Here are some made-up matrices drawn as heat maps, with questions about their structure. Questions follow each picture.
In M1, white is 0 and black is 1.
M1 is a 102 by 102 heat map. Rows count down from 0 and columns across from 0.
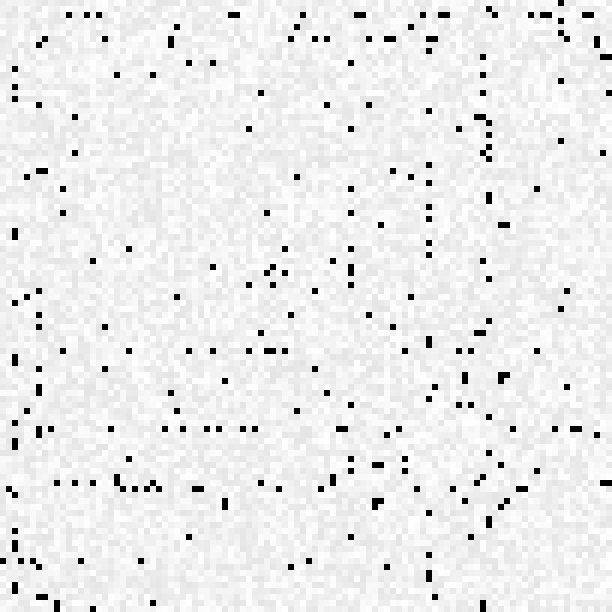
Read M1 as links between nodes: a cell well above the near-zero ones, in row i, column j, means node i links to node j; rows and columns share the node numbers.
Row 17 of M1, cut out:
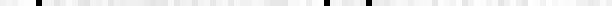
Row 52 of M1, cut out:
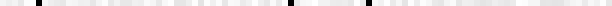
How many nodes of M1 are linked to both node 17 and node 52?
2
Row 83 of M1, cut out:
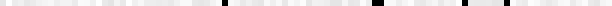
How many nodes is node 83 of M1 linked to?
5
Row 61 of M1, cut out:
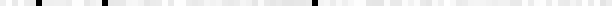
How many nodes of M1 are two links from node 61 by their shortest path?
10
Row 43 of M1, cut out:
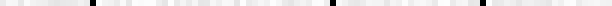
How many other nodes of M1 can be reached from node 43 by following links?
10
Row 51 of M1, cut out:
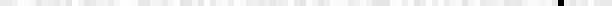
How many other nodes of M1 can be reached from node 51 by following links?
6
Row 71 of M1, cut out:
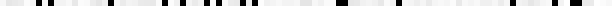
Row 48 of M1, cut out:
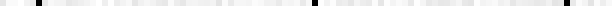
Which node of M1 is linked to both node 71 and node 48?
node 6
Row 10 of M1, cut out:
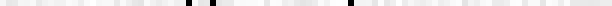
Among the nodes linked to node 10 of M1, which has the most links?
node 58
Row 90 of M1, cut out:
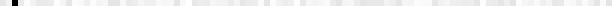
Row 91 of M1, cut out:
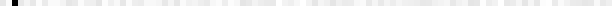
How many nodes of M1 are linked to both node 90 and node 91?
1
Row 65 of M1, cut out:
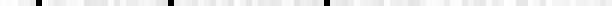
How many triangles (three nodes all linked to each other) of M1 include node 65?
2
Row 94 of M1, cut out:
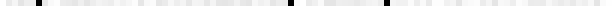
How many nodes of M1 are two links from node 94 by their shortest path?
10
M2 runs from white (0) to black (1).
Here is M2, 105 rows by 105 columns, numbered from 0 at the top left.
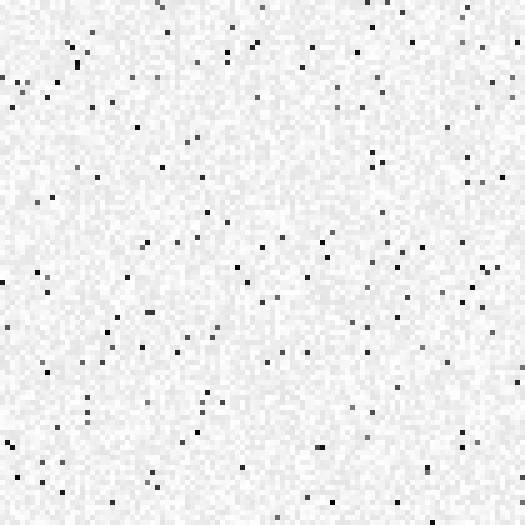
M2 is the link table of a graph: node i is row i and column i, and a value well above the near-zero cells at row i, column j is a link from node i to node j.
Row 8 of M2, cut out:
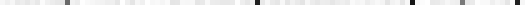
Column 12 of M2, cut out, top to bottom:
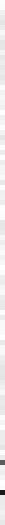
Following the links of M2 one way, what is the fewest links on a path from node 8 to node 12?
2
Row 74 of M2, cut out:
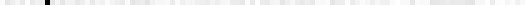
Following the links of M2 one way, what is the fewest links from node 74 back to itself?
4
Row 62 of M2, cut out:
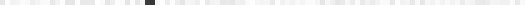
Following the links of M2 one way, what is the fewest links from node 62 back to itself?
4
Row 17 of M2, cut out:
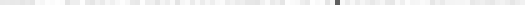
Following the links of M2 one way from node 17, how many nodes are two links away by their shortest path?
2
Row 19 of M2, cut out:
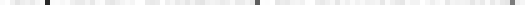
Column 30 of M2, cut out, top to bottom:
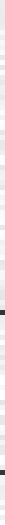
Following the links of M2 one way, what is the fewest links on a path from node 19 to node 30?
3
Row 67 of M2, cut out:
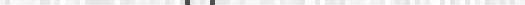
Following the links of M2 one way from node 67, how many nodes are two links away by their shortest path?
2
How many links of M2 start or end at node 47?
3
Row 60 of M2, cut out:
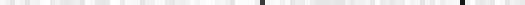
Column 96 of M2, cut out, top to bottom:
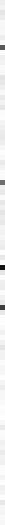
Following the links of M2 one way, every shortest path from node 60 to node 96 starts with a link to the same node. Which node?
node 52
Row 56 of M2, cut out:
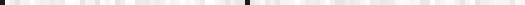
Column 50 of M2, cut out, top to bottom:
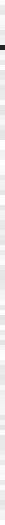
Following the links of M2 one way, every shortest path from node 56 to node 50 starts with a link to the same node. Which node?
node 49
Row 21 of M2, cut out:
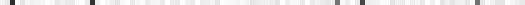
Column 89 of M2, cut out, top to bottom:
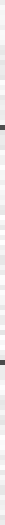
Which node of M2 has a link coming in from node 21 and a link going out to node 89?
node 72
